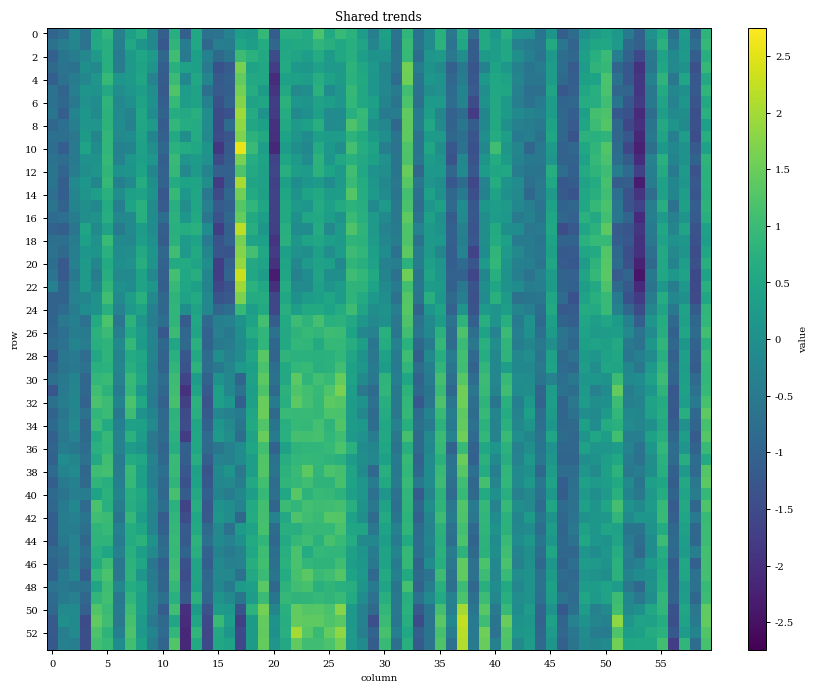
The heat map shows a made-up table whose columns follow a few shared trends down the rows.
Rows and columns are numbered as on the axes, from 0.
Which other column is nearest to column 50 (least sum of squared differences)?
27
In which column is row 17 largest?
17
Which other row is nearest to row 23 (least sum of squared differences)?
6
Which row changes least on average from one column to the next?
2
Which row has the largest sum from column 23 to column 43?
52
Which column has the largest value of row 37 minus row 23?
37
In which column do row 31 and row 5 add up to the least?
20
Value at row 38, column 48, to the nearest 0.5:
0
